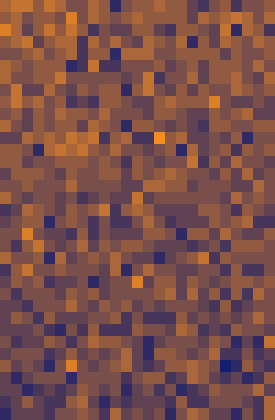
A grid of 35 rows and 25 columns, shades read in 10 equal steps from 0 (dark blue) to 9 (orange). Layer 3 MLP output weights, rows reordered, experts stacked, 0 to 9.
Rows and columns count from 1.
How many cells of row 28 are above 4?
5
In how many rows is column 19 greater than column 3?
10
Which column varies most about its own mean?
7
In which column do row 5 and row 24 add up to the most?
13
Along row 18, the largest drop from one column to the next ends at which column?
11
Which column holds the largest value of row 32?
18
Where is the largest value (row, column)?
12, 15
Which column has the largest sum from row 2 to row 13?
6
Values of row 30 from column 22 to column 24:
2 4 2
